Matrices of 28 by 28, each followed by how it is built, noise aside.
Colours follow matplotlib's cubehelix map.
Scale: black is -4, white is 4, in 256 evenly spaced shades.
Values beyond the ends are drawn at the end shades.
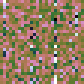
uneven columns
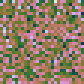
repeating columns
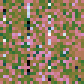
uneven columns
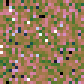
sparse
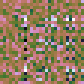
low rank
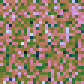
repeating columns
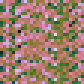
repeating rows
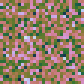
repeating rows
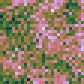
smooth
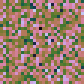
repeating rows
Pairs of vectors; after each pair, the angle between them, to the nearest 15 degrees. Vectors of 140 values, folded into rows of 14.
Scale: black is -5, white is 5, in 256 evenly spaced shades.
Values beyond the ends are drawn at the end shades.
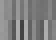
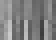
45 degrees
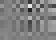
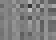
150 degrees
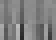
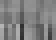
15 degrees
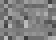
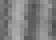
75 degrees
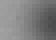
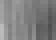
30 degrees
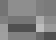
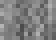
75 degrees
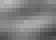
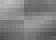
30 degrees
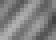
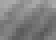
75 degrees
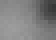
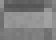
90 degrees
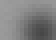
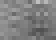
45 degrees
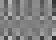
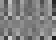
15 degrees
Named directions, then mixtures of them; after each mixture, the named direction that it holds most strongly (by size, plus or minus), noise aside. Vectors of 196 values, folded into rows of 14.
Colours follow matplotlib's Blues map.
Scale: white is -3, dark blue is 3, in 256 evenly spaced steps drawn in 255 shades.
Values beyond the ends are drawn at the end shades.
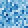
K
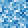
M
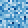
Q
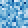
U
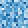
U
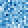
Q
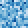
U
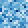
M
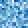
U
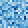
Q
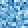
U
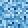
Q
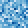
M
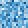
U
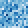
K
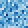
K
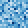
Q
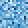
Q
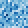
K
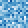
Q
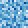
U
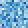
U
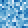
U
